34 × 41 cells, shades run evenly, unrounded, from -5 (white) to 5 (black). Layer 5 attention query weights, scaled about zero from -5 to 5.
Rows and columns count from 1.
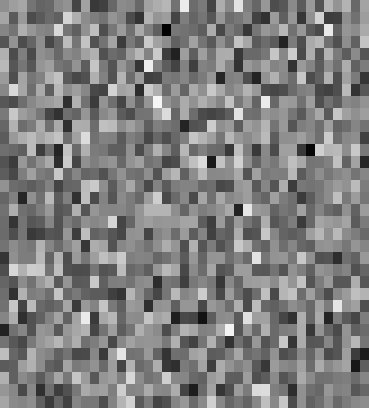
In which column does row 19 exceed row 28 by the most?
26
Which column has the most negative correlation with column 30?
8
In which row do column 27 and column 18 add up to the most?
24
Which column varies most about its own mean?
7
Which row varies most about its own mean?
27
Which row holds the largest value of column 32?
4
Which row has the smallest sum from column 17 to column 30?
9
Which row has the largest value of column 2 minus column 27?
14
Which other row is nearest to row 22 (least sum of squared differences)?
11
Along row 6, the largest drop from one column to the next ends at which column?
17
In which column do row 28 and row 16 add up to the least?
10
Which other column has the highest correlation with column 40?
32
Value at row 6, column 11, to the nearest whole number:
-3
